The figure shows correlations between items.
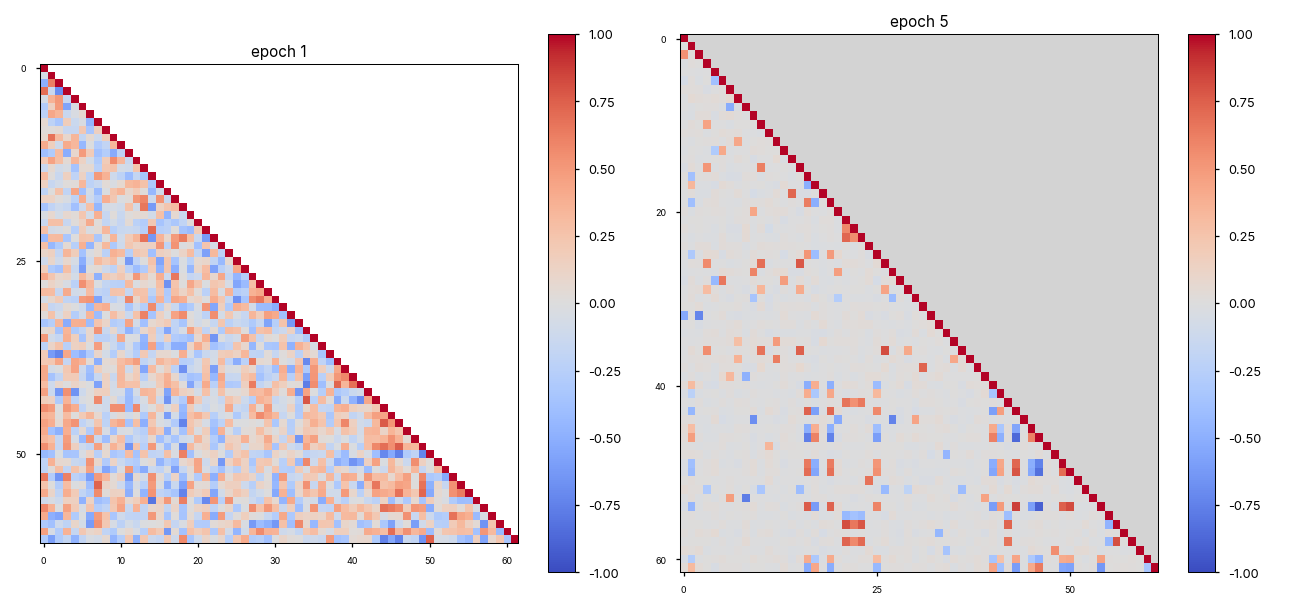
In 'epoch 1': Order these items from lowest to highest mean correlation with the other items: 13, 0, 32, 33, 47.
33, 13, 32, 47, 0
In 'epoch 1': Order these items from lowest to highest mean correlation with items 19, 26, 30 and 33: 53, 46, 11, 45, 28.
53, 46, 45, 28, 11
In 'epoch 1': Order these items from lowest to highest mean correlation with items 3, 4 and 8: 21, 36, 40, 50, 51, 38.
50, 51, 36, 21, 38, 40
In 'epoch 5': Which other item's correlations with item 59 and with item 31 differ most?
38
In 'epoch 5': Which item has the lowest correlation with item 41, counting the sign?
46
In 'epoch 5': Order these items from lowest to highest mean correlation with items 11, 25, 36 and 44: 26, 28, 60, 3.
28, 60, 3, 26
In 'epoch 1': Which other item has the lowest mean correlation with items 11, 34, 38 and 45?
25
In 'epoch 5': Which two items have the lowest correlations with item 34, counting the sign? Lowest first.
48, 59
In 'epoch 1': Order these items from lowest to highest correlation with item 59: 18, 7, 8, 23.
18, 23, 8, 7
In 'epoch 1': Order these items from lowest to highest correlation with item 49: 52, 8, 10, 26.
52, 26, 8, 10
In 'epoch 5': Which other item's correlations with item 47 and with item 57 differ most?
33
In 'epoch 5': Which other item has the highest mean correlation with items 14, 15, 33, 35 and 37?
12
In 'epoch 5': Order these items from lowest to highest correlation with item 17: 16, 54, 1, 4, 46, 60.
54, 16, 60, 4, 1, 46
